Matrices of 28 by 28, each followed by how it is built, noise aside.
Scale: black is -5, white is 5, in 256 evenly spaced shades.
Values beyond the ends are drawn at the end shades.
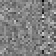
uneven columns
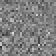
low rank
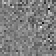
upper triangular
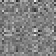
low rank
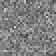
noise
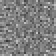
repeating rows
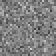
noise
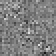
block diagonal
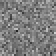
noise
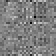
low rank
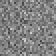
repeating rows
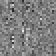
uneven columns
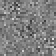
block diagonal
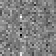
uneven columns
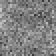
smooth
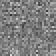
blocks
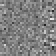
uneven columns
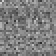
blocks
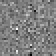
uneven columns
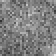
smooth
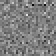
low rank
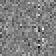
uneven columns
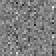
uneven columns
